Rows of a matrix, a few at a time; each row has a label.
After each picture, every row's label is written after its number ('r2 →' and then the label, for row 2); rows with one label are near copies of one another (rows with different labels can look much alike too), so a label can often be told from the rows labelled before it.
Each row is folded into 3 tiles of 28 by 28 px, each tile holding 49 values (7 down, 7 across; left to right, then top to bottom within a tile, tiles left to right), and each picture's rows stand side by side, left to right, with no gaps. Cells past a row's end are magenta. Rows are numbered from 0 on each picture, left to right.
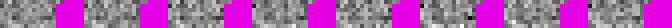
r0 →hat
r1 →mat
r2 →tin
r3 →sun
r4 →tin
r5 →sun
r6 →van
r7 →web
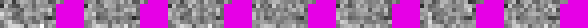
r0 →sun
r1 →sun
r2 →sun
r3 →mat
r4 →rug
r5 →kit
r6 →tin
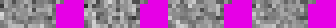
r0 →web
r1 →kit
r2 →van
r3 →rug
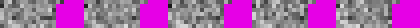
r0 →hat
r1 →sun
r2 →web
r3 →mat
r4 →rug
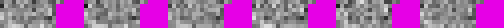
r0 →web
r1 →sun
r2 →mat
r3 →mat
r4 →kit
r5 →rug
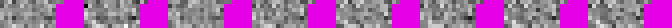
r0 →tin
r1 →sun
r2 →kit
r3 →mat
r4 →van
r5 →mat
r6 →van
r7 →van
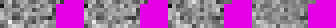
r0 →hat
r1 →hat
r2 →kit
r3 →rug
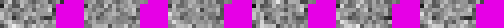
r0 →hat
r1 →tin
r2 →rug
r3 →kit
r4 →rug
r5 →hat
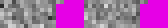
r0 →sun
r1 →mat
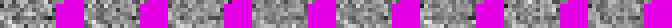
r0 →tin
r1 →van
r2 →hat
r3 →web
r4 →van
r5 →rug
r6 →kit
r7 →kit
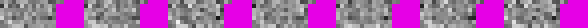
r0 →mat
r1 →rug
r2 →van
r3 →kit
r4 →sun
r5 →rug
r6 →van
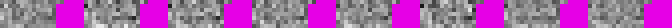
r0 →mat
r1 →web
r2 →web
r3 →hat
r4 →web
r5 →kit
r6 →web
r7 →rug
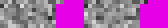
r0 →van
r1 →hat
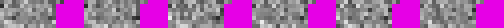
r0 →rug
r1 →rug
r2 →mat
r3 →van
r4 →van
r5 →van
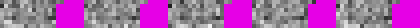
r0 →rug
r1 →tin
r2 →sun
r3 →hat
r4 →rug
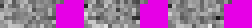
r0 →rug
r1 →rug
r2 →sun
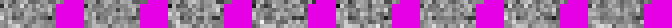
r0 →mat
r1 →kit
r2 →kit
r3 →hat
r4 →sun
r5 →tin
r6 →mat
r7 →rug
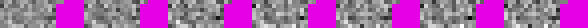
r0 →tin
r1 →van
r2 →van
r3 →sun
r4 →tin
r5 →sun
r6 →tin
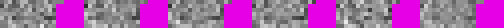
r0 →tin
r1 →rug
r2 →hat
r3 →hat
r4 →van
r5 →rug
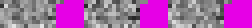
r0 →sun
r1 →tin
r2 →rug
